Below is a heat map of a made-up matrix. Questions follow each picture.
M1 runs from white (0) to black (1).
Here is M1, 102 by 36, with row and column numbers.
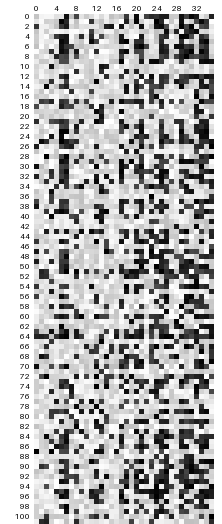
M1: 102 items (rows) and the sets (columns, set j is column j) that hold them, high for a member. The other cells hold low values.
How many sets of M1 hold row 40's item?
9
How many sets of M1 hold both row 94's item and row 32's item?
4
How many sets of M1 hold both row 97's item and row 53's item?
2
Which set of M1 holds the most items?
33
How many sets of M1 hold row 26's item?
12
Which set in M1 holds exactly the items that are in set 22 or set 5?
25
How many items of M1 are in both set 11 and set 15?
1
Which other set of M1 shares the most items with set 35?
23
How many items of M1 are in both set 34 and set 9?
9
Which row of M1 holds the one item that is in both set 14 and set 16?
63
